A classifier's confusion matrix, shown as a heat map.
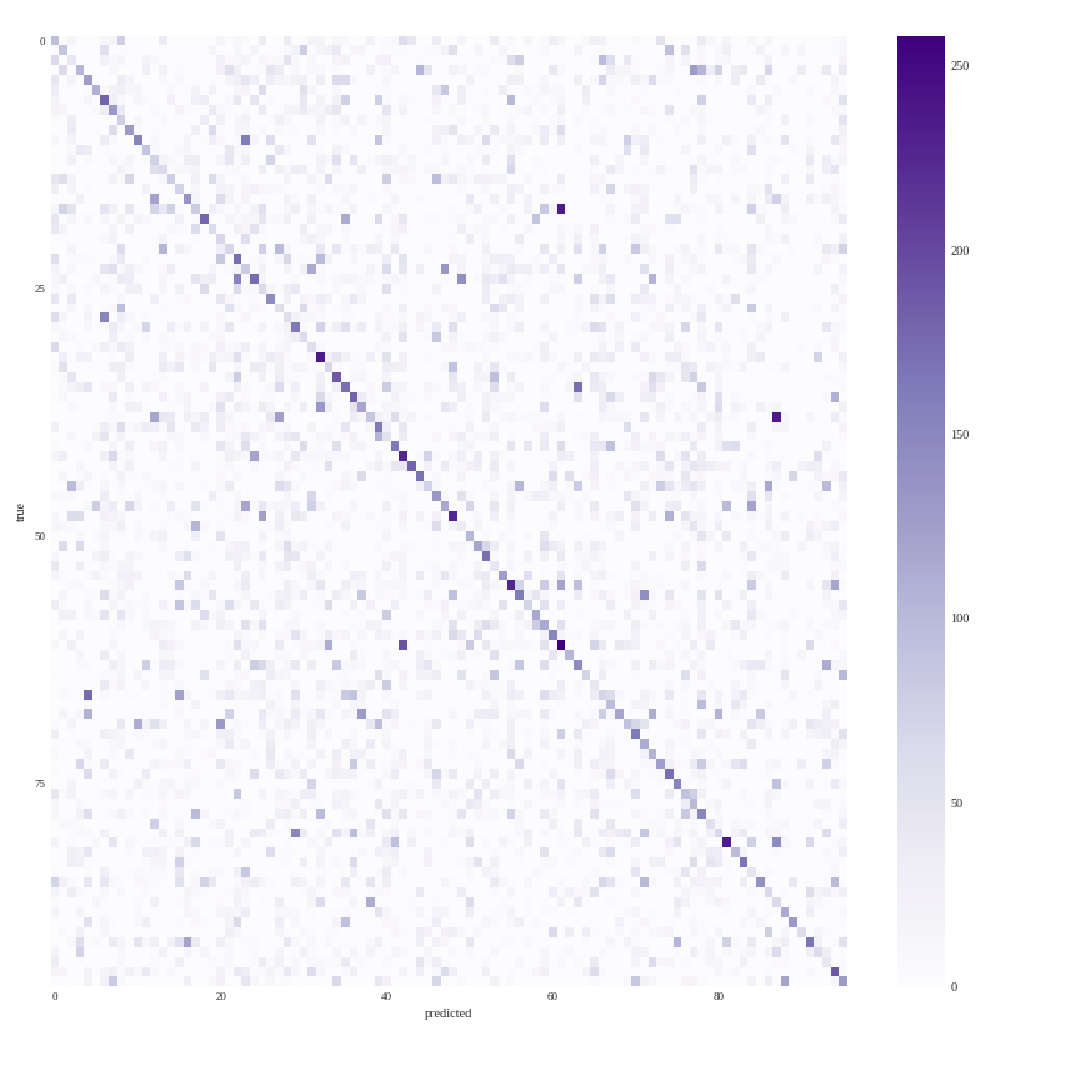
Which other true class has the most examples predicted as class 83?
73
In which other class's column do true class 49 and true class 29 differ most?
17
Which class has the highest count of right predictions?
61
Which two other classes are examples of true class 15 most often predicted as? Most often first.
67, 86
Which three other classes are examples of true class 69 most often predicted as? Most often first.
20, 10, 39
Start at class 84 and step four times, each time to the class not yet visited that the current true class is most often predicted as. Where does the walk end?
87
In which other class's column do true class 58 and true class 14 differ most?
46
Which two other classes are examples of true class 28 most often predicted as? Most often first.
6, 0
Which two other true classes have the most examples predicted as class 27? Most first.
38, 21
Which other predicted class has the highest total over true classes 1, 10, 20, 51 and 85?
23
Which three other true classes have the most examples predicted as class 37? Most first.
68, 56, 44
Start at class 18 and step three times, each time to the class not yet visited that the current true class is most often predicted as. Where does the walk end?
93
